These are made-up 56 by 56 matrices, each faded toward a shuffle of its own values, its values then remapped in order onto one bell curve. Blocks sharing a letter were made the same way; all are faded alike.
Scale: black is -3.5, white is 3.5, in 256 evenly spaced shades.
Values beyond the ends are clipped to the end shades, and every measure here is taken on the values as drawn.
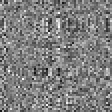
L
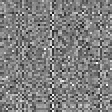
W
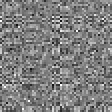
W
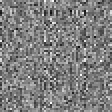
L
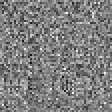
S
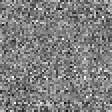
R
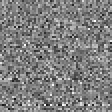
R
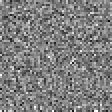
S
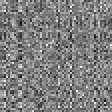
W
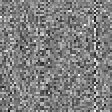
L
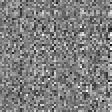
L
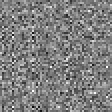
L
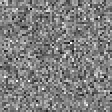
S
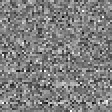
R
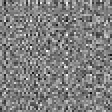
W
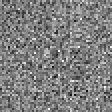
S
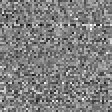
R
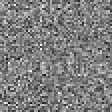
S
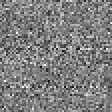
R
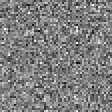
S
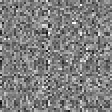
L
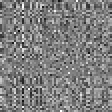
W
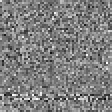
R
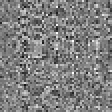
L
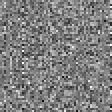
L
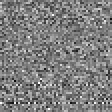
R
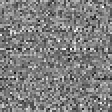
R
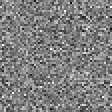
S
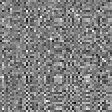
W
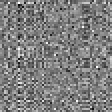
W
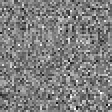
S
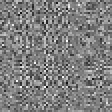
W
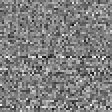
R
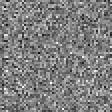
S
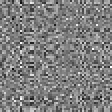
W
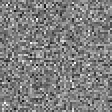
S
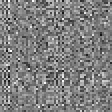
W
